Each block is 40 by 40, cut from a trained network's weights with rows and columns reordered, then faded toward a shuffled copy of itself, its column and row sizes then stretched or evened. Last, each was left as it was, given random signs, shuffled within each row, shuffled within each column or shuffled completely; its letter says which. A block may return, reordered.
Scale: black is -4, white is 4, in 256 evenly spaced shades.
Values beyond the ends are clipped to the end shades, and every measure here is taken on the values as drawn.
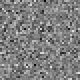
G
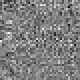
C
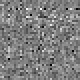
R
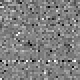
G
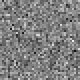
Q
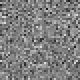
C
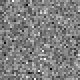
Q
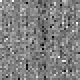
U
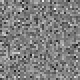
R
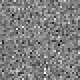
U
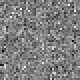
U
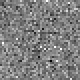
Q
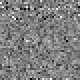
G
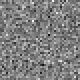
Q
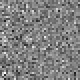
R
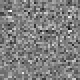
C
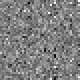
U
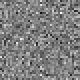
C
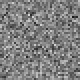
G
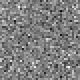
Q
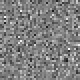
R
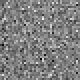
U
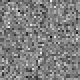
U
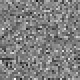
G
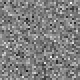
U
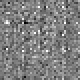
C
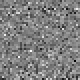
G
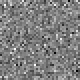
Q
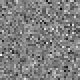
Q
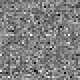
G
